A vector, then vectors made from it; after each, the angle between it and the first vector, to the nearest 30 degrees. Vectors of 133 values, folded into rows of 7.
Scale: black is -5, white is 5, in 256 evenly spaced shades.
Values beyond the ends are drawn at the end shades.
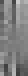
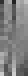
30 degrees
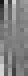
90 degrees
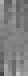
150 degrees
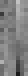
60 degrees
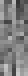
150 degrees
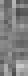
150 degrees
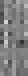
60 degrees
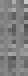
90 degrees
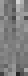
60 degrees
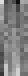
120 degrees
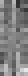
150 degrees
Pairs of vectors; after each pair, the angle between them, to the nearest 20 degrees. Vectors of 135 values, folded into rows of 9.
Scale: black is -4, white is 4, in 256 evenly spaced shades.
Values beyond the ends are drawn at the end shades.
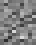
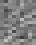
160 degrees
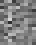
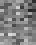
60 degrees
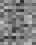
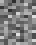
80 degrees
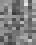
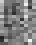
40 degrees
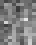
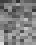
60 degrees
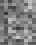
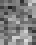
40 degrees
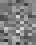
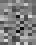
160 degrees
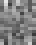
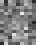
120 degrees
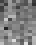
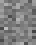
120 degrees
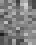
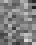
60 degrees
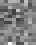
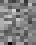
160 degrees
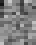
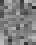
40 degrees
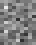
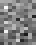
20 degrees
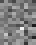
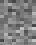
40 degrees
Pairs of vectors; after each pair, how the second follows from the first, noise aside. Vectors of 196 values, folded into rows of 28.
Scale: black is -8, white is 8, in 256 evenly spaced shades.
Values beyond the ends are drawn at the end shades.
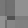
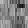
wrapped around, scaled up.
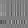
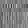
reversed.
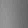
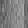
wrapped around, negated.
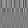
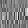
wrapped around, scaled up.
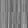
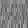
sign-scrambled.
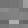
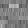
reversed.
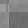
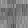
wrapped around, negated.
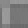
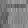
wrapped around, negated.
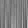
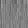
reversed, negated, shrunk.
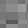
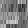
negated, scaled up.
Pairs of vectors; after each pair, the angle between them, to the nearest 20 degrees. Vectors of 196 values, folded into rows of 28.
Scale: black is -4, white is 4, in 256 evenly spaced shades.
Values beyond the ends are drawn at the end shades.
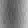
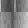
40 degrees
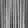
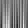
40 degrees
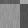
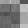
160 degrees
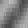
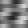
80 degrees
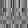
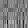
100 degrees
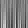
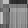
80 degrees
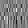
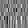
160 degrees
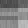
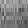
140 degrees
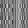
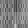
140 degrees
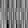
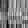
40 degrees
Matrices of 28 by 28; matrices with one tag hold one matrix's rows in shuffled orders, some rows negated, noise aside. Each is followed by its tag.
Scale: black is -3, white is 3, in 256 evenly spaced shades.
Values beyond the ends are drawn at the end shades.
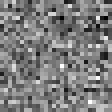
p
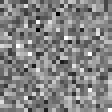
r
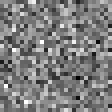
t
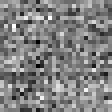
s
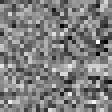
p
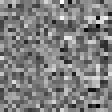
p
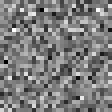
t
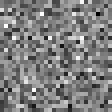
t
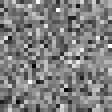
r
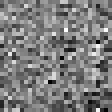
p
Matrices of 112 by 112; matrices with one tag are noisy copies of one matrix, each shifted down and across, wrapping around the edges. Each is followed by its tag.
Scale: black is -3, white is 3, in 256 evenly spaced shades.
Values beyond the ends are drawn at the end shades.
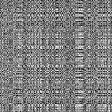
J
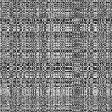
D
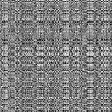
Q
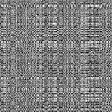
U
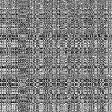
D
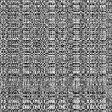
Q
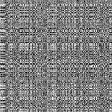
J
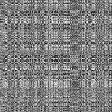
D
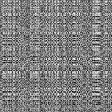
J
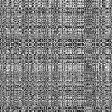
D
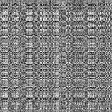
Q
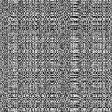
J
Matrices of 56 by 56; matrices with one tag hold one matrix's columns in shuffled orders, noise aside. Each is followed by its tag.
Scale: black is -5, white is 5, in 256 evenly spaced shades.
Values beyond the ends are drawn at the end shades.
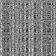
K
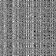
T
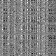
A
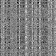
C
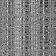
C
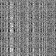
K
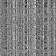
C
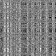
K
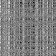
C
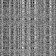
C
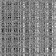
K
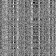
C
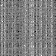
T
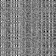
T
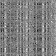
K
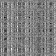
K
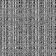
C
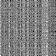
T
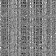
C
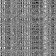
C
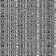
T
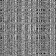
A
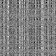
C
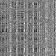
K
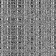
C
